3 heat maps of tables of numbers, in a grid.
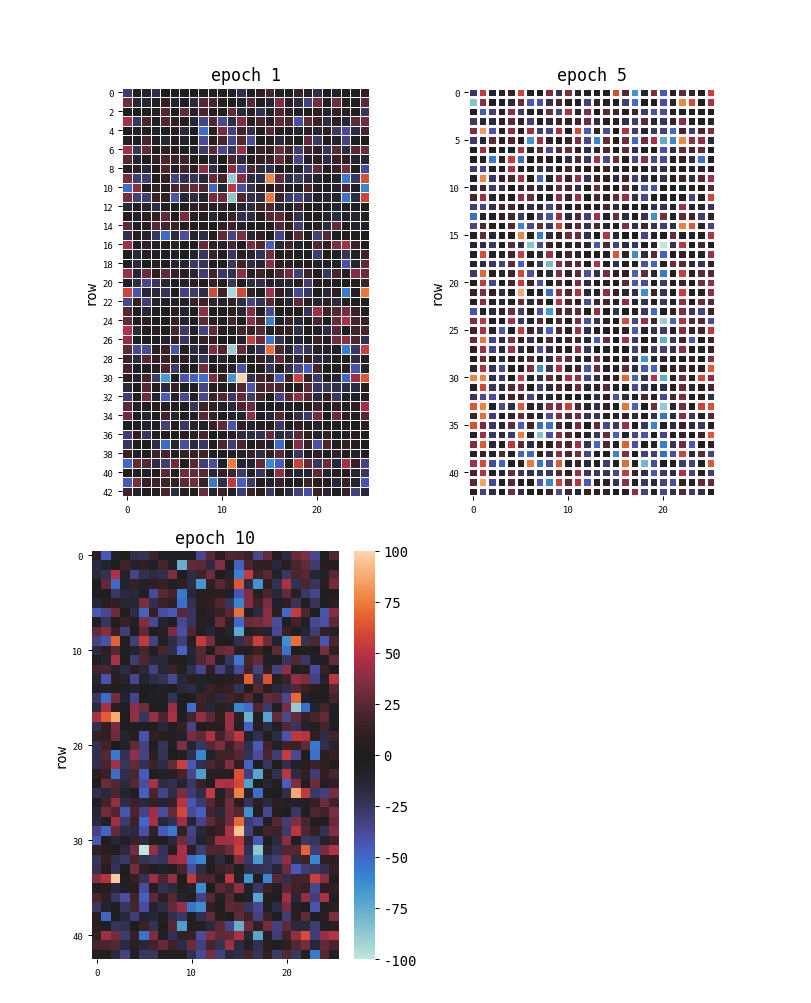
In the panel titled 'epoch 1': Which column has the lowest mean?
11
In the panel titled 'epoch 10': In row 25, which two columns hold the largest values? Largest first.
21, 15
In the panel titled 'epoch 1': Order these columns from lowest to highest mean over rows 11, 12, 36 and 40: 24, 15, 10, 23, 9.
23, 24, 9, 10, 15
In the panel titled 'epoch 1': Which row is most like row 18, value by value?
17
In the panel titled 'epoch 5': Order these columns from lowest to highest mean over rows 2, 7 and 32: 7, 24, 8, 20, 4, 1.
20, 1, 24, 7, 8, 4
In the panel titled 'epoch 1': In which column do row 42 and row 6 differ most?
12
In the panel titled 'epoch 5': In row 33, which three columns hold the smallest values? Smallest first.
20, 17, 3
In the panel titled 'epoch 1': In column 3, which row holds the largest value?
14
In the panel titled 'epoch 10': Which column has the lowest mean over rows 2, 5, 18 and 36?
15
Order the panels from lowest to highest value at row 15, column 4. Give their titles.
epoch 1, epoch 10, epoch 5
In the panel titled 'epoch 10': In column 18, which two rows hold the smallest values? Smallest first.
17, 34
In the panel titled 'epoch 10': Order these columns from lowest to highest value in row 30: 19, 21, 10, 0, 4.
0, 10, 19, 21, 4
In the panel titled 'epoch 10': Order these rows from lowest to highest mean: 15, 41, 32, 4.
32, 4, 15, 41
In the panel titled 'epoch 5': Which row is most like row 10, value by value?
28
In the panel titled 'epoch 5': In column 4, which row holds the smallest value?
36
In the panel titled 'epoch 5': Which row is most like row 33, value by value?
30
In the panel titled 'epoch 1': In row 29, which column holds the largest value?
8
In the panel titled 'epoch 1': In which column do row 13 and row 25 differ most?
6
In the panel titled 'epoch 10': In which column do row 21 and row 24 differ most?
20
